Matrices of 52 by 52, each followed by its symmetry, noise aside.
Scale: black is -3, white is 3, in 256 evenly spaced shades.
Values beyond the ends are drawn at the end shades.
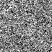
symmetric.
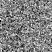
no symmetry.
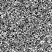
symmetric.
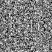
mirrored top to bottom.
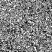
symmetric.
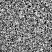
symmetric across the other diagonal.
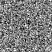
symmetric.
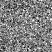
no symmetry.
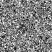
symmetric across the other diagonal.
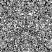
mirrored left to right.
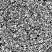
symmetric.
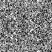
mirrored top to bottom.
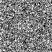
mirrored top to bottom.
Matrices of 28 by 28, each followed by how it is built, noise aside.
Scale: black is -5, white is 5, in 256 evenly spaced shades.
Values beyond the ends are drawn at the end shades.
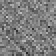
Toeplitz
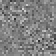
block diagonal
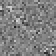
block diagonal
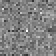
uneven rows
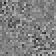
block diagonal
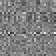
low rank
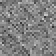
Toeplitz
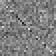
diagonal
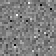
sparse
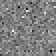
sparse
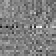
low rank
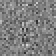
low rank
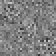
block diagonal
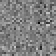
low rank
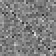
diagonal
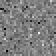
sparse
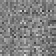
low rank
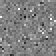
sparse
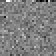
uneven rows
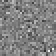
block diagonal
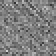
Toeplitz
